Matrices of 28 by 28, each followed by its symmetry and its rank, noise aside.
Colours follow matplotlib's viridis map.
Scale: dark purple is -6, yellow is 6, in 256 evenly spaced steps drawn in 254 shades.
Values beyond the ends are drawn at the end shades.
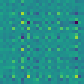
no symmetry, rank two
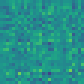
no symmetry, rank three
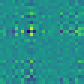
antisymmetric, rank two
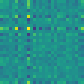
symmetric, rank one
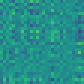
no symmetry, rank three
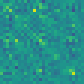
symmetric, rank three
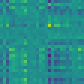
no symmetry, rank two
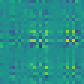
no symmetry, rank two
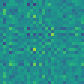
no symmetry, rank three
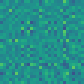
symmetric, rank three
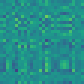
no symmetry, rank three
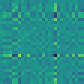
symmetric, rank one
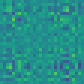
symmetric, rank two
